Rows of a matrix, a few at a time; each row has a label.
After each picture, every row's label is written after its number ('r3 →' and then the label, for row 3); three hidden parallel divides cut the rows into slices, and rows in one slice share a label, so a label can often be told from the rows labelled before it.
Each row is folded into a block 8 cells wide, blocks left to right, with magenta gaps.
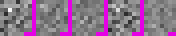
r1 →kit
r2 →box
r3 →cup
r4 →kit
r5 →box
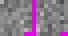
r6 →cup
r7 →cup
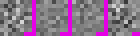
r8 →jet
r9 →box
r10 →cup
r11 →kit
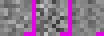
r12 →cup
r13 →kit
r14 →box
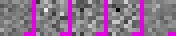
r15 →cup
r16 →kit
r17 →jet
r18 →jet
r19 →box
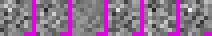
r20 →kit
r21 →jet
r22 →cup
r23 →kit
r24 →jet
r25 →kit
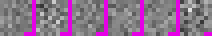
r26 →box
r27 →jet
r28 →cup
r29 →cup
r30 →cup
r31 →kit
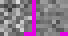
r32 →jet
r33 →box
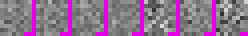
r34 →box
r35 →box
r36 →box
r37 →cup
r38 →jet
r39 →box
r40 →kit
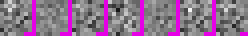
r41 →kit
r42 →cup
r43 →kit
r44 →jet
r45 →box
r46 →kit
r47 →kit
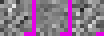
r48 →kit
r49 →cup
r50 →jet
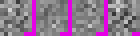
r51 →kit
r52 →cup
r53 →cup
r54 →kit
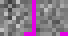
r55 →jet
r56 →box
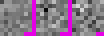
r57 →box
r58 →jet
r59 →kit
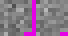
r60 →cup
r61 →box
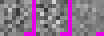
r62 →kit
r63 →jet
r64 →box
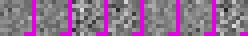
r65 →cup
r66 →box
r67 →kit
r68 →jet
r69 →box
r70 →cup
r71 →jet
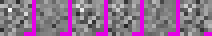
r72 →kit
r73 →box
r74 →kit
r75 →kit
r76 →box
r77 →kit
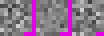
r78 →jet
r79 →cup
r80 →kit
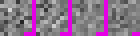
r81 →kit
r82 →jet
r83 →cup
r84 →box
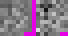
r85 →cup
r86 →jet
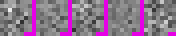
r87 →kit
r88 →box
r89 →kit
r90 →box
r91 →jet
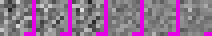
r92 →jet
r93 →kit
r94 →kit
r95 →cup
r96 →box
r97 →box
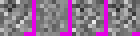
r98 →jet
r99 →box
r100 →jet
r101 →jet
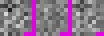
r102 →jet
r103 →box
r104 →jet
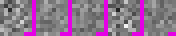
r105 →jet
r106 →box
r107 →box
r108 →jet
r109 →box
